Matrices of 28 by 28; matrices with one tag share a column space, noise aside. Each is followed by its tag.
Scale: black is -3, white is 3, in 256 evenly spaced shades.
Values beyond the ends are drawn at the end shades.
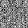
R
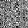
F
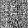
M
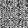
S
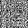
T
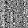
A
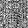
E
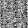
A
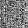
R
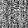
R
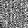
E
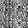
T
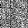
E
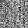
R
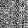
R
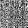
S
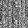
R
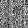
M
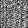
S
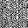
E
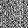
T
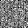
F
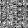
M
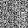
A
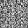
M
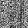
A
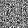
T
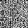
F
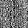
F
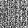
F
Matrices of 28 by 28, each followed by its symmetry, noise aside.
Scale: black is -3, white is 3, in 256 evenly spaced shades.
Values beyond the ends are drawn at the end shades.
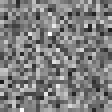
same after a half turn.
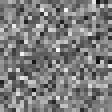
same after a half turn.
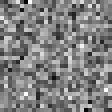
same after a half turn.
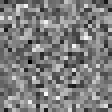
mirrored left to right.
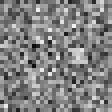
mirrored top to bottom.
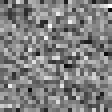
same after a half turn.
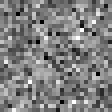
symmetric across the other diagonal.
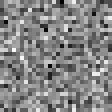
same after a half turn.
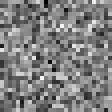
no symmetry.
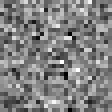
mirrored left to right.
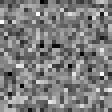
same after a half turn.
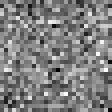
mirrored left to right.
